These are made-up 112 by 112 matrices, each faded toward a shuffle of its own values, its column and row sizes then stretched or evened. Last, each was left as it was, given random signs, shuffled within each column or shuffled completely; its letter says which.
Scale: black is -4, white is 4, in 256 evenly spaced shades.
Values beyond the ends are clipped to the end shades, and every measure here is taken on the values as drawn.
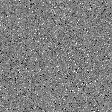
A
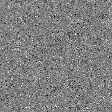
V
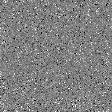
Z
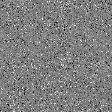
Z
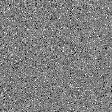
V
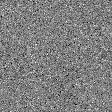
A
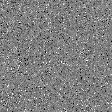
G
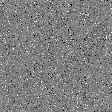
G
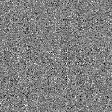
V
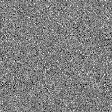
V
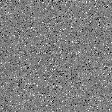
Z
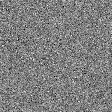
A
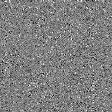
V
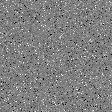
A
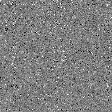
Z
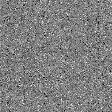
G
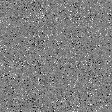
Z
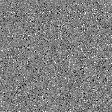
V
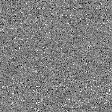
Z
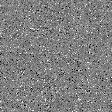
Z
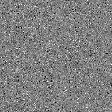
V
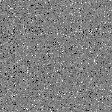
V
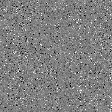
V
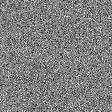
G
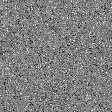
A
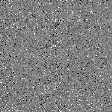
V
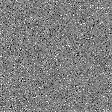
A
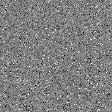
Z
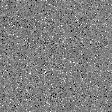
Z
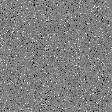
G
